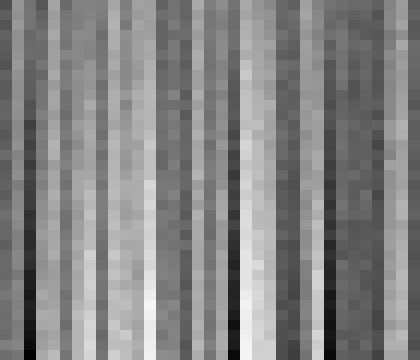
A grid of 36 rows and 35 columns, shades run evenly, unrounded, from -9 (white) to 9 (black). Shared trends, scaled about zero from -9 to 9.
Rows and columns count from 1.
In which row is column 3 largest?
36
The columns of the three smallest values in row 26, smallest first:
21, 13, 8
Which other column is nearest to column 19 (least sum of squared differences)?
33
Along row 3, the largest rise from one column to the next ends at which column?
35
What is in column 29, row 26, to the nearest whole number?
3
